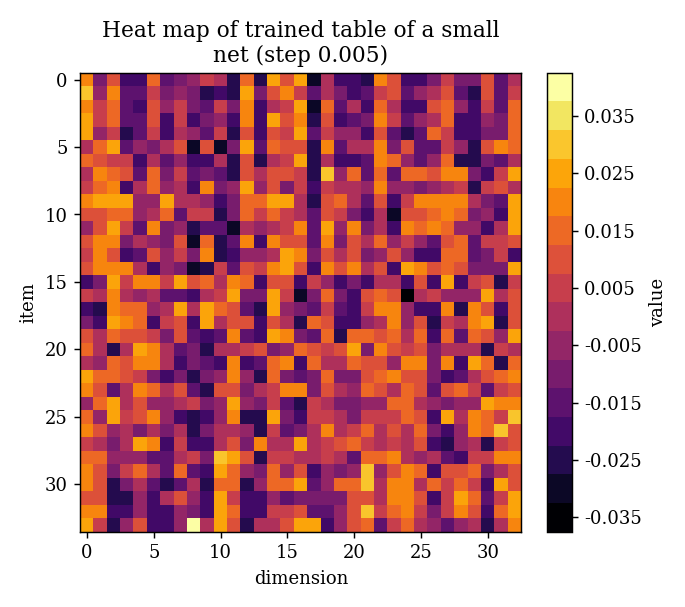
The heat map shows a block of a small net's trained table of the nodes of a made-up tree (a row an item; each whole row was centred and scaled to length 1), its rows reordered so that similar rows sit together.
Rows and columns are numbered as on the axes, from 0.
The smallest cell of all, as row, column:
16, 24
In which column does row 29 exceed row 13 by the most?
10
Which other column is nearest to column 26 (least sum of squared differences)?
19
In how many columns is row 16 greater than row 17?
16
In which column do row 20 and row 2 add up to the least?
9
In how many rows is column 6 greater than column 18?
4
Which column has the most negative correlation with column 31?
27
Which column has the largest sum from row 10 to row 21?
2
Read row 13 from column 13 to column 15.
-0.005 0 0.025
